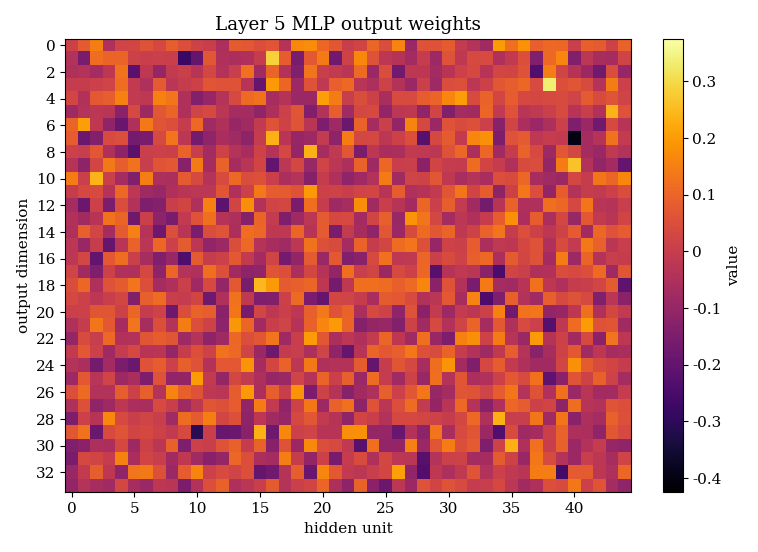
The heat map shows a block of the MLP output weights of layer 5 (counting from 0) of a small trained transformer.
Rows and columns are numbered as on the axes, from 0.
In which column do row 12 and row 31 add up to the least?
12
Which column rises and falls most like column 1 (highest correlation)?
18
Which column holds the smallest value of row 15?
3
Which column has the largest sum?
35
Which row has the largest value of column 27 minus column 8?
13
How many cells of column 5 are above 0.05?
7
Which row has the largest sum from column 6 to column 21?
0
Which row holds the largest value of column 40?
9
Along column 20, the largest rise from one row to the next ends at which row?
20
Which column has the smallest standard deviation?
31
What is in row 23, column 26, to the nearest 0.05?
0.1
